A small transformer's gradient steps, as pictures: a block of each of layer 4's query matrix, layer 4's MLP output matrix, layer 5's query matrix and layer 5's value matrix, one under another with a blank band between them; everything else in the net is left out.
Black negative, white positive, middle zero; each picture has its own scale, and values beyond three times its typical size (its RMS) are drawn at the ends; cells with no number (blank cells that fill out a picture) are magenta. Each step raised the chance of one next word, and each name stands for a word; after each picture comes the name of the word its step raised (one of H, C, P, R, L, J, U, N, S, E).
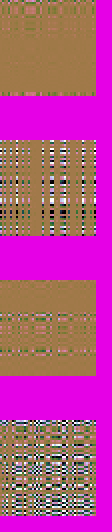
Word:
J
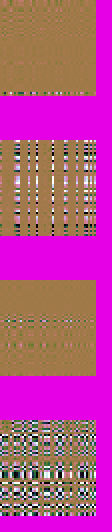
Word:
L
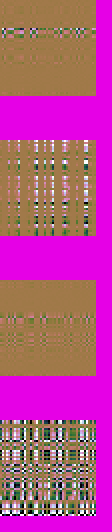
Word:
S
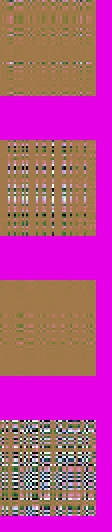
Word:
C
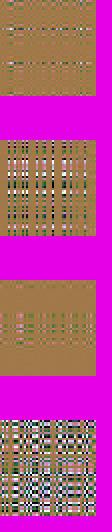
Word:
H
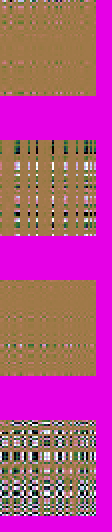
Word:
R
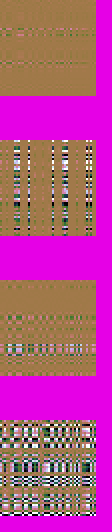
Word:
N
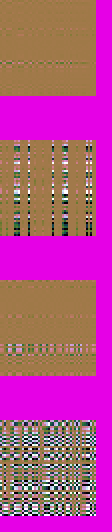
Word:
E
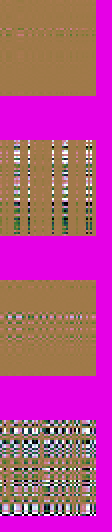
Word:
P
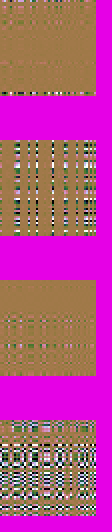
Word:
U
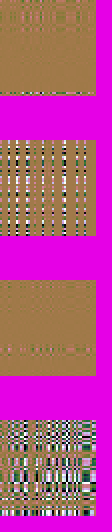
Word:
L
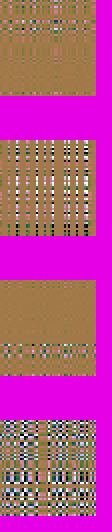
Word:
L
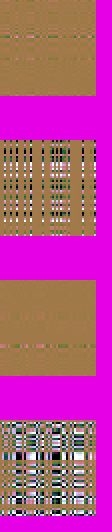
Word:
R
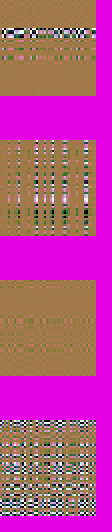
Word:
J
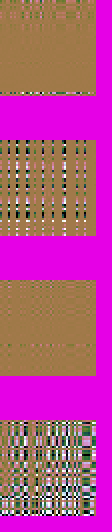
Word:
R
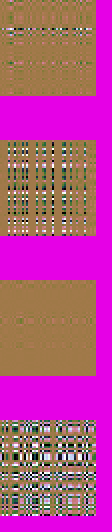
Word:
U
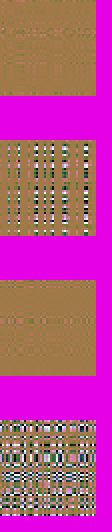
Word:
U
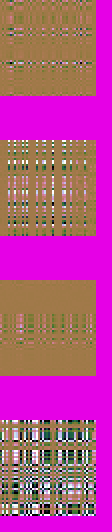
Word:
S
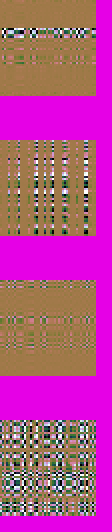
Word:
H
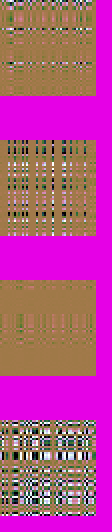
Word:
R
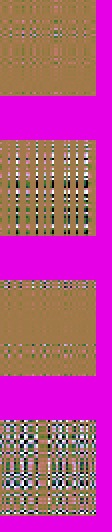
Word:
H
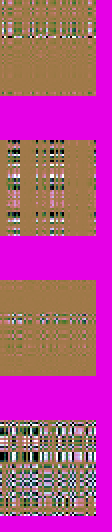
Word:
R
